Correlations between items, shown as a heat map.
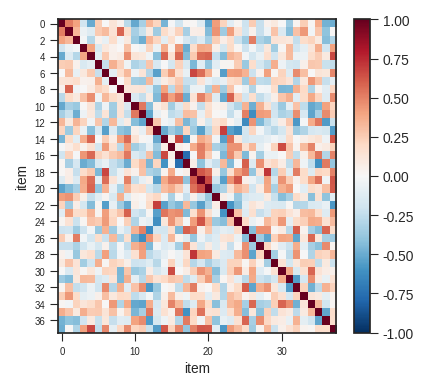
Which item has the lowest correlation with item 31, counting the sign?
32
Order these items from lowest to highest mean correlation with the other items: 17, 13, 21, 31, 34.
13, 17, 21, 31, 34
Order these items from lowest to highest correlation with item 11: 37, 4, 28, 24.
24, 4, 37, 28
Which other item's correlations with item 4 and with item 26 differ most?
37
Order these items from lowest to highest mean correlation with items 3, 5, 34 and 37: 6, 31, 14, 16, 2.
2, 6, 31, 14, 16
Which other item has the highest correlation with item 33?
1
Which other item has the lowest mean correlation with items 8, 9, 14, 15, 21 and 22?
17
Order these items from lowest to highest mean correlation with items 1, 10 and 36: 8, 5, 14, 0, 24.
0, 5, 24, 14, 8
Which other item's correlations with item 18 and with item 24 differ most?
5
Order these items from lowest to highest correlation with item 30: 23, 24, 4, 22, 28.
22, 28, 4, 23, 24
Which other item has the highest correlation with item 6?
18
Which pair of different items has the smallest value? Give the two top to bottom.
16, 17
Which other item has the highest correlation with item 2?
26
